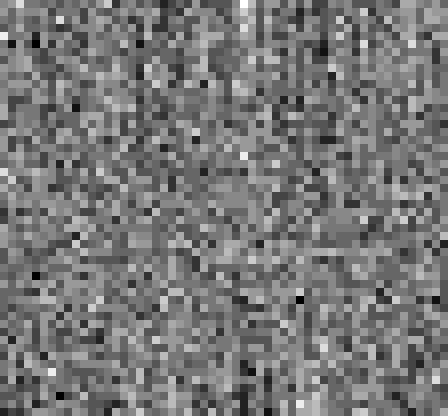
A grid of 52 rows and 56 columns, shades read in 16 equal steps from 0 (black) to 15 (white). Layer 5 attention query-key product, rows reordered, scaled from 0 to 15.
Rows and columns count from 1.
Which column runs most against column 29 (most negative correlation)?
52
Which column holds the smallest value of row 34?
25
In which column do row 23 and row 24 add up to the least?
22
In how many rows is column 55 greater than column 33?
25
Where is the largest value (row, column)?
1, 31
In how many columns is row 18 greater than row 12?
22
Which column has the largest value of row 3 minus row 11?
26
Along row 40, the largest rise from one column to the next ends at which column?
9
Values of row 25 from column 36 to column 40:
4 5 7 9 9
